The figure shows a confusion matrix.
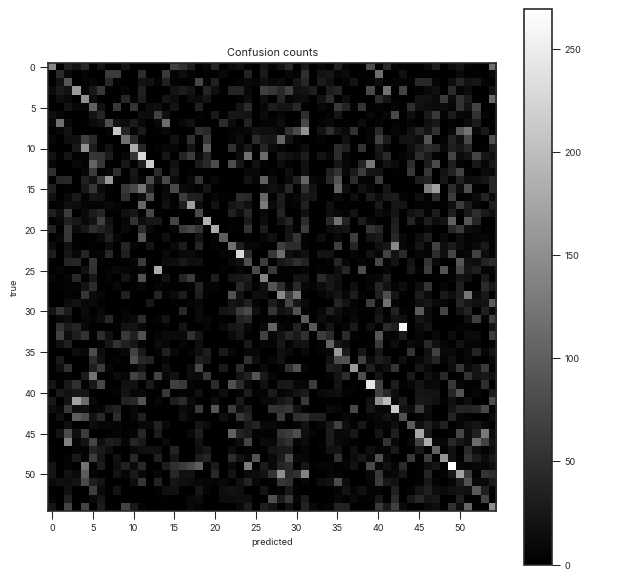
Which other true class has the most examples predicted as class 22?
45
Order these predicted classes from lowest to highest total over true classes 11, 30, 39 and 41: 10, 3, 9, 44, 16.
44, 9, 10, 16, 3
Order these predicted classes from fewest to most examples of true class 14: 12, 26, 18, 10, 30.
10, 30, 18, 12, 26
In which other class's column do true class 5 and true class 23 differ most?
28
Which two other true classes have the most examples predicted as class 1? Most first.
7, 33
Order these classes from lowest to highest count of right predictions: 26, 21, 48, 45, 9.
21, 9, 26, 48, 45
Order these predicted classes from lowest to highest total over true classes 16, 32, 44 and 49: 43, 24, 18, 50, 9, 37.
50, 37, 9, 18, 24, 43
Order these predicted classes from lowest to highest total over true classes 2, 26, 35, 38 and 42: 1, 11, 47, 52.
1, 47, 52, 11
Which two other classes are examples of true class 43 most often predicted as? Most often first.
3, 4
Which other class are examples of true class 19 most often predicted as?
35
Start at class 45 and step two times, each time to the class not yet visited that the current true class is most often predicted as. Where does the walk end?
27
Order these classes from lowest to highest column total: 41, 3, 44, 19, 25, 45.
25, 44, 19, 3, 45, 41
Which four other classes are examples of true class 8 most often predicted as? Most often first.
31, 51, 50, 30
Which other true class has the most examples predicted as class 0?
13
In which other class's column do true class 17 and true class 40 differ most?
26
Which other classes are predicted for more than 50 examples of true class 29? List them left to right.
39, 41, 54
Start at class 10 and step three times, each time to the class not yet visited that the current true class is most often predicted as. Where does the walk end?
51
